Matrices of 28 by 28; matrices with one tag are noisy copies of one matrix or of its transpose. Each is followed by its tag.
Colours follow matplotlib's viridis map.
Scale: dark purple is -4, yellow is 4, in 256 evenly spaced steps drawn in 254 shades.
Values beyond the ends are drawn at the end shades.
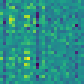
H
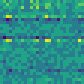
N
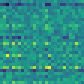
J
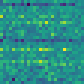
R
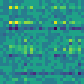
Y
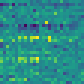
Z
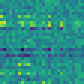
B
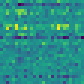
H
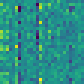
N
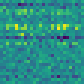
H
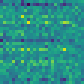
R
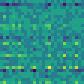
J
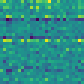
N
